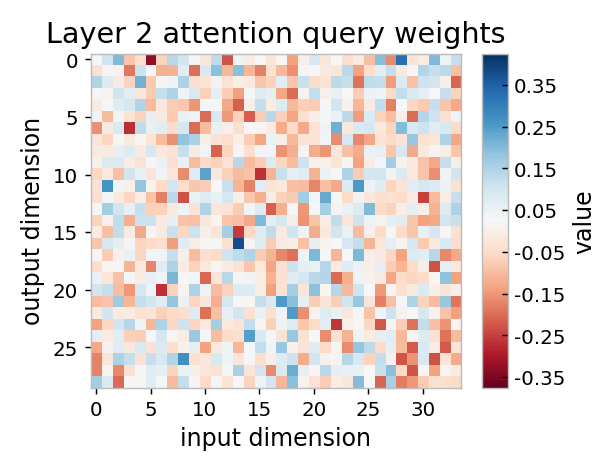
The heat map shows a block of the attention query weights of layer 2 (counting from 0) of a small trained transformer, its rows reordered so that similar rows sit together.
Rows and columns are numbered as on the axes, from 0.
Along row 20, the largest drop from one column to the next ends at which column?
6
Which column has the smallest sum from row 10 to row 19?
16
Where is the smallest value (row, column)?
0, 5
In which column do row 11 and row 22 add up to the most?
1
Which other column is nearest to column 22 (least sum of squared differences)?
25
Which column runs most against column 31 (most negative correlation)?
18
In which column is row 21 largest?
17
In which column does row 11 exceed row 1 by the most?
24
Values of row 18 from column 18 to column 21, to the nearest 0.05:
0.1 0.05 0.05 0.15
